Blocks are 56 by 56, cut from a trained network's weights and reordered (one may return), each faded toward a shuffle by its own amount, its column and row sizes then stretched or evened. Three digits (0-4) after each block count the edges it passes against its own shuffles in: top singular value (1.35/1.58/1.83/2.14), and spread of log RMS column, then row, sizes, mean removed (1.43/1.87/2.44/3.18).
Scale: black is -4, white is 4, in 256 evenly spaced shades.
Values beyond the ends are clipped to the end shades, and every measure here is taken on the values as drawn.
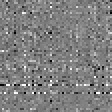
2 2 3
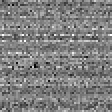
3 0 3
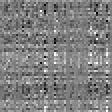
4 4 0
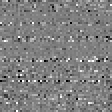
1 0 4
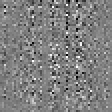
2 4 1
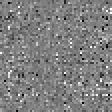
1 2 1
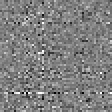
3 2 2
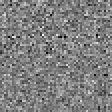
2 0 2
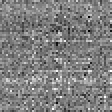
2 3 1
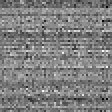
4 2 2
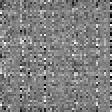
2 4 0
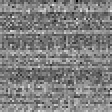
4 1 0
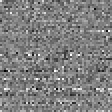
1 1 3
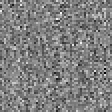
2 1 0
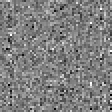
0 2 0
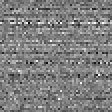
3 0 3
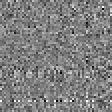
3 1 2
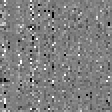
1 3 0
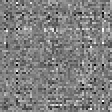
1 3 2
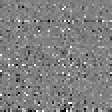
1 2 3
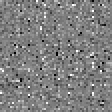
0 2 1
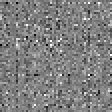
0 3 2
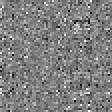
2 2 0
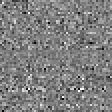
1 1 3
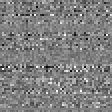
0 0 4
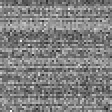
4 0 0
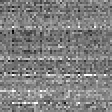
4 2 3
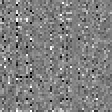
2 3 0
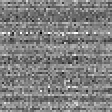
4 1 2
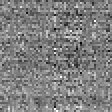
2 3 0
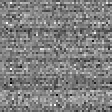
3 2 1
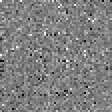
1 1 1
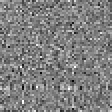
3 1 1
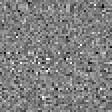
2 0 2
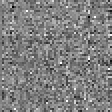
0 3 1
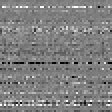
4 1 4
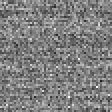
1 0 0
